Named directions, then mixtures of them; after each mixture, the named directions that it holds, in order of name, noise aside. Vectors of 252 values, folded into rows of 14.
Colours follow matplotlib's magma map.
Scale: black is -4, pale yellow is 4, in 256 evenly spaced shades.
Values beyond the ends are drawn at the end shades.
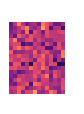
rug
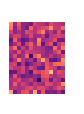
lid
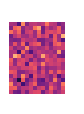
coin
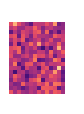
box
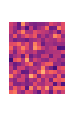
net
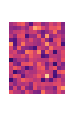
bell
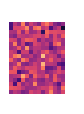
coin, lid, rug.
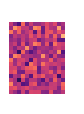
coin.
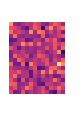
coin, lid, rug.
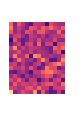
lid.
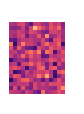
bell.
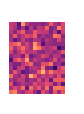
net.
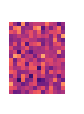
coin.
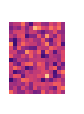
bell.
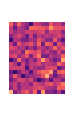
bell, lid.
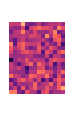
bell, net.
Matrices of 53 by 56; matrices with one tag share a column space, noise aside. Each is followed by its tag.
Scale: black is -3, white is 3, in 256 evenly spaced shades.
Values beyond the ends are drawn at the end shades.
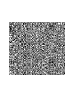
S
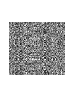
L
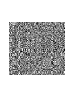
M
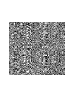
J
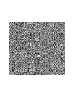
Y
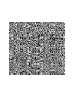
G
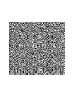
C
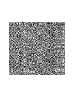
J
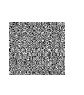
M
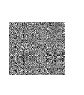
J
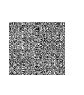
S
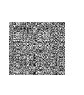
S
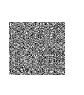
J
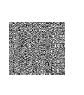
C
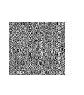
M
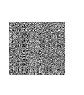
C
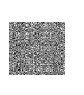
Y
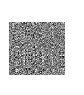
J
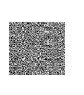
L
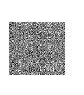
Y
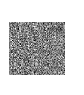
S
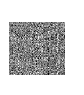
G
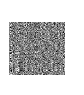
Y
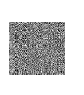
C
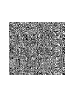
G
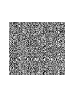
L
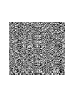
C
